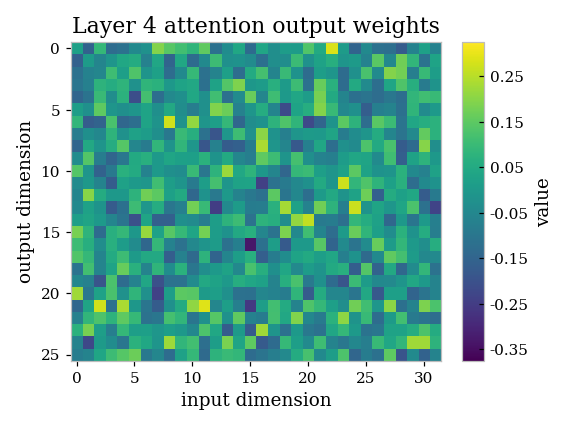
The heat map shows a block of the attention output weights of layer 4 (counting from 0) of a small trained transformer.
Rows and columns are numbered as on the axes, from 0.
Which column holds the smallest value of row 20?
7
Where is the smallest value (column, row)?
15, 16
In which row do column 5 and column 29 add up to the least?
14
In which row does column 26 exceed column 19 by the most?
8
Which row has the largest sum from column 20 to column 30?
21
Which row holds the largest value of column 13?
10
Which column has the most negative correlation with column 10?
1
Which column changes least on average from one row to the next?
22
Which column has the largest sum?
19
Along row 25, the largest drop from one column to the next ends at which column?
28
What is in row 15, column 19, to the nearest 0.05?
-0.05
